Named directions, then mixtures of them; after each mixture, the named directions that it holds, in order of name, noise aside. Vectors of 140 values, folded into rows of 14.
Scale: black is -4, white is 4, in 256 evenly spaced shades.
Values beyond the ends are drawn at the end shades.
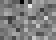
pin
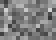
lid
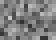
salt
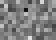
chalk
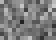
chalk, lid, salt.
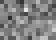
chalk, pin, salt.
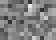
chalk, pin, salt.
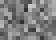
chalk, pin, salt.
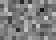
chalk, pin.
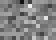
pin.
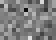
chalk.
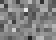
chalk.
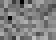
lid, pin, salt.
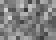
chalk, lid, salt.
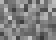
chalk, lid, salt.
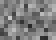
salt.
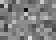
chalk, lid.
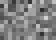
chalk, pin.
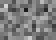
chalk.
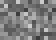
chalk, salt.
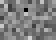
chalk.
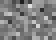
pin.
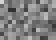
chalk, salt.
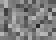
lid, pin.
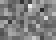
chalk, pin, salt.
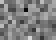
chalk, salt.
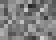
chalk, pin, salt.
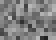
salt.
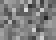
chalk, pin, salt.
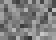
chalk, lid.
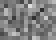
lid, pin, salt.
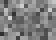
lid, salt.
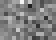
pin.
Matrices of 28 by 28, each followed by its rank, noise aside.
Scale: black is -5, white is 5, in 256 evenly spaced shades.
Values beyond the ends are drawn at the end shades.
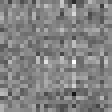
three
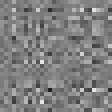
three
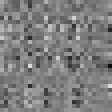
four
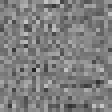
six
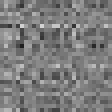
two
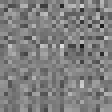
three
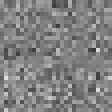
five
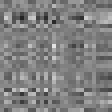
two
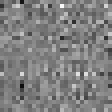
four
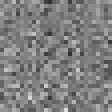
five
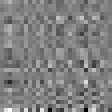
two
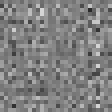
four
